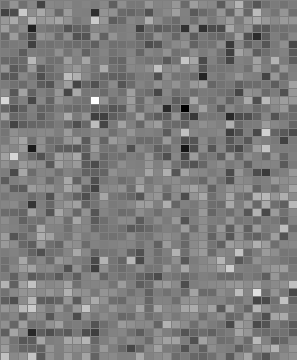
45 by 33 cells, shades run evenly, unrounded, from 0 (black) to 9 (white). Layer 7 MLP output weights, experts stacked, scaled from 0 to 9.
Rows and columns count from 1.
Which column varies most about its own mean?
4
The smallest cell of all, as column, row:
21, 14
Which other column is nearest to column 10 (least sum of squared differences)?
24
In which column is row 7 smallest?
26
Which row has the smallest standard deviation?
35
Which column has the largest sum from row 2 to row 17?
8
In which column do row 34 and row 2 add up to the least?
11
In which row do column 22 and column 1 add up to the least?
2
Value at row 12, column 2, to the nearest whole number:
3
